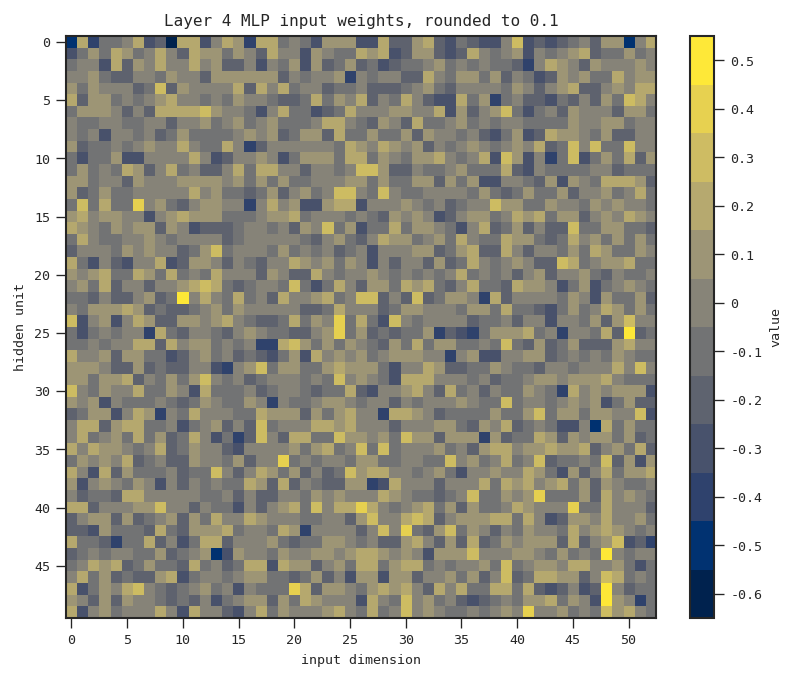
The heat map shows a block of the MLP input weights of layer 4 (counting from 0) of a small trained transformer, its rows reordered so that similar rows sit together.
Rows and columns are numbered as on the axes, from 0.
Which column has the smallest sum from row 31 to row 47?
10
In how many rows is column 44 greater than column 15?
17
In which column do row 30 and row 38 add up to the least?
27
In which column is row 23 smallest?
43
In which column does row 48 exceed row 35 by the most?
48
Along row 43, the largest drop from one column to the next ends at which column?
50
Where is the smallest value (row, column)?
0, 9
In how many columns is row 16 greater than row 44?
17
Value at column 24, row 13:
0.3
